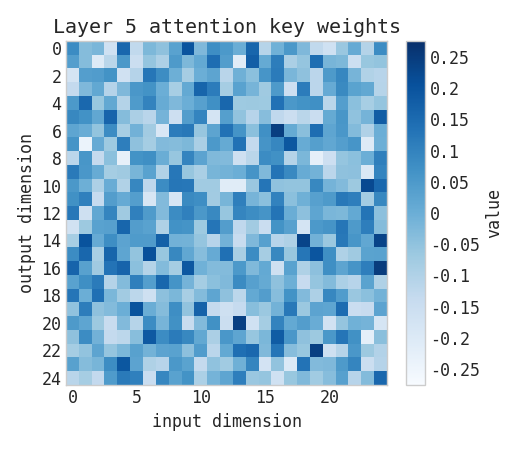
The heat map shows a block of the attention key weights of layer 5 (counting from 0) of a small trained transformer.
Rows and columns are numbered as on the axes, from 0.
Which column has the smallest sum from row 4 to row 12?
4
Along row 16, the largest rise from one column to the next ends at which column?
9
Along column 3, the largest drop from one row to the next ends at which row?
17
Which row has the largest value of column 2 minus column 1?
7
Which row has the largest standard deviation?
10
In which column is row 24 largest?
24
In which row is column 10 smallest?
23
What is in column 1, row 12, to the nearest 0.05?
-0.15
